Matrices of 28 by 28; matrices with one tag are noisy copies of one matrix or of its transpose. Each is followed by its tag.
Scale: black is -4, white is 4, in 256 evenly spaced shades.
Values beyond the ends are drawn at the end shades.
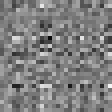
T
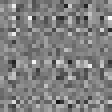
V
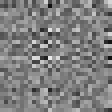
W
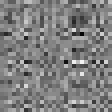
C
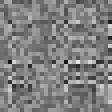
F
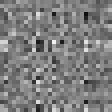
T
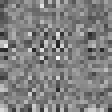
W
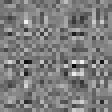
C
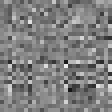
F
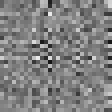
W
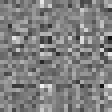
T
